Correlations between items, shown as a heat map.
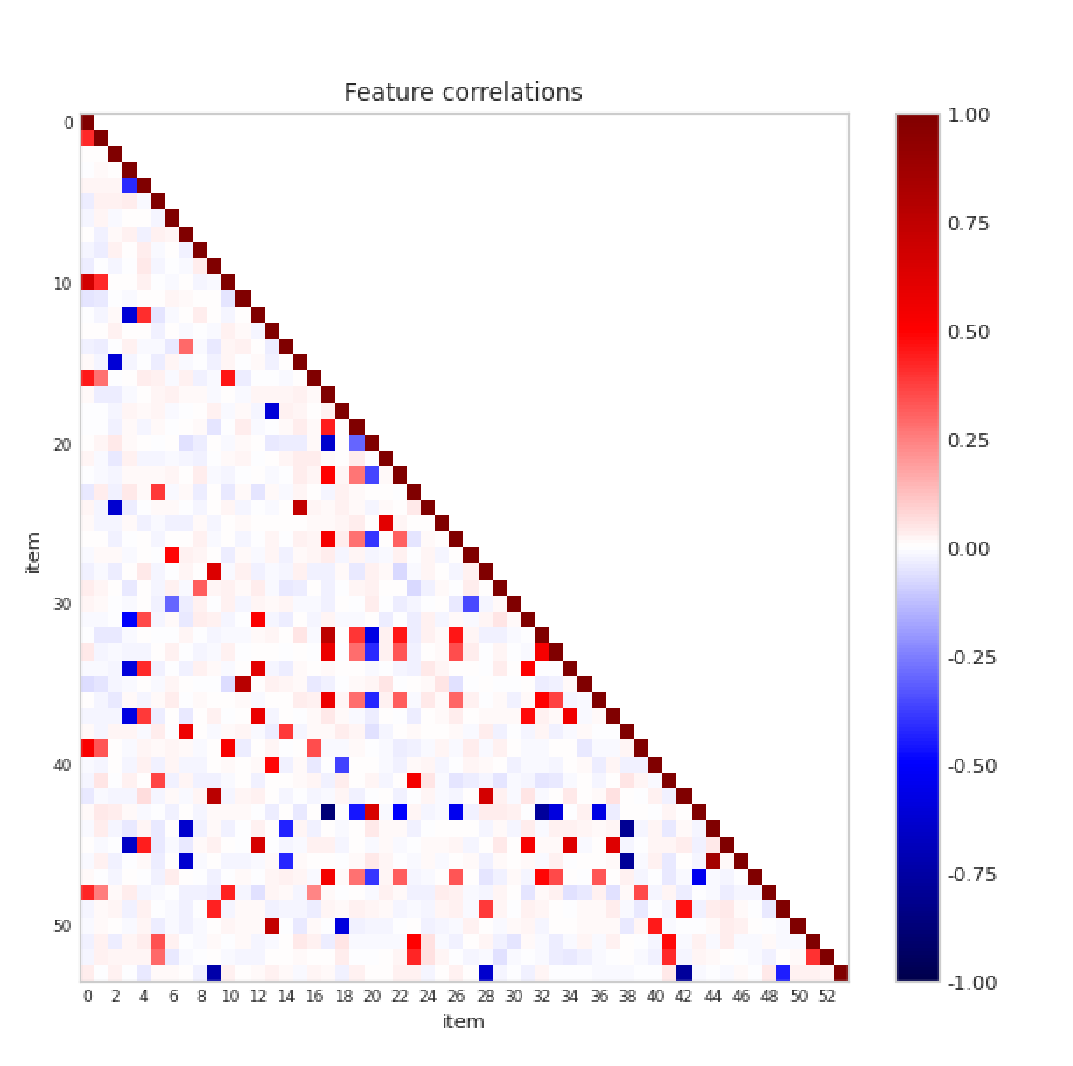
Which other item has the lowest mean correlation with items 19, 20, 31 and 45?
3
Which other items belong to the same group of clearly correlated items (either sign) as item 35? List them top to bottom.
11
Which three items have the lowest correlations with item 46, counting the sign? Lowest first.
38, 7, 14
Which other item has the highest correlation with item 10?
0
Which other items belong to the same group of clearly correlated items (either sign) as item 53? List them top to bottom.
9, 28, 42, 49
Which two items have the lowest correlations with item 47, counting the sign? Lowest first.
43, 20
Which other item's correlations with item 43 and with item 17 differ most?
32
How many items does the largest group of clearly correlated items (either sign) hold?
10
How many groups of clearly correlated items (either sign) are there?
12
